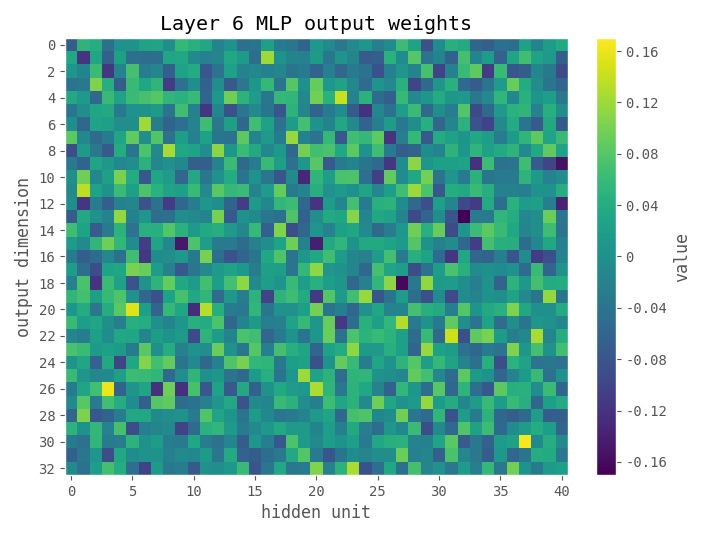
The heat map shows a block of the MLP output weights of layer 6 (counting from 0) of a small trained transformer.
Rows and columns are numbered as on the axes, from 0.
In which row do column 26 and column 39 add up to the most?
18
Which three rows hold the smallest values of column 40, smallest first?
9, 12, 2
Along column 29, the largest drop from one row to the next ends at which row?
19
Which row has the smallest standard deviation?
0
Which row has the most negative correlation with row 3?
14
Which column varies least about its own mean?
15
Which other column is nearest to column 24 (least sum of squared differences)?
21
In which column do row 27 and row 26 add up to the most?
3
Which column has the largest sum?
23
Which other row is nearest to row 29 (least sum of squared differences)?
1
